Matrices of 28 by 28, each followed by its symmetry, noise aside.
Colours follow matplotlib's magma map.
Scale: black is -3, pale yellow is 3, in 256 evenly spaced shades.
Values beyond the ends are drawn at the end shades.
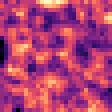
antisymmetric.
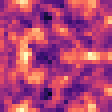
mirrored top to bottom.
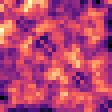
symmetric.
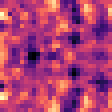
mirrored top to bottom.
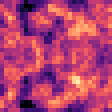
mirrored top to bottom.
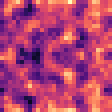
mirrored top to bottom.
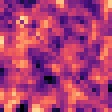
no symmetry.
